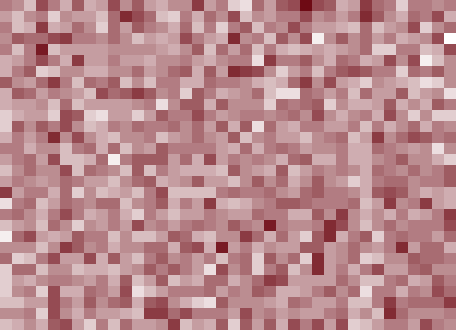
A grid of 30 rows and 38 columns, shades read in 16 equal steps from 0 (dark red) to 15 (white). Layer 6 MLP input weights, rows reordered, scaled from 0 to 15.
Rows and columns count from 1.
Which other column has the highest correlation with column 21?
15
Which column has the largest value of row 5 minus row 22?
28
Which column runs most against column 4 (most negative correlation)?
36
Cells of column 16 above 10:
3
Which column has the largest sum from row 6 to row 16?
1
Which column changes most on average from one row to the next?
38
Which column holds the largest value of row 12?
22
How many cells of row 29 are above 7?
21
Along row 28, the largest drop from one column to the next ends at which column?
19
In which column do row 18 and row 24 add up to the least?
27
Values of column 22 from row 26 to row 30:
6 5 8 8 9
